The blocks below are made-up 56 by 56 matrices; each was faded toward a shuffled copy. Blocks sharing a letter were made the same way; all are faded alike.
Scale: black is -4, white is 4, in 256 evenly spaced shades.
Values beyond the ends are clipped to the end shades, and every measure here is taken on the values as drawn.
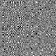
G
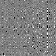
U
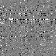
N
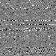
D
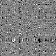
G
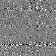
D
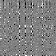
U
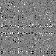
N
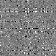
D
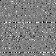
D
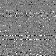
D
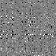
N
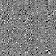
G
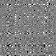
N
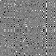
U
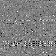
D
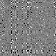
U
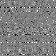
D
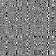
U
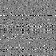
D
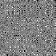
G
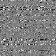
D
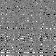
N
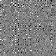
N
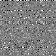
D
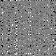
N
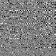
D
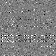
D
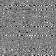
D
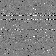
D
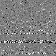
D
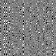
U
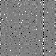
U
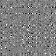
N
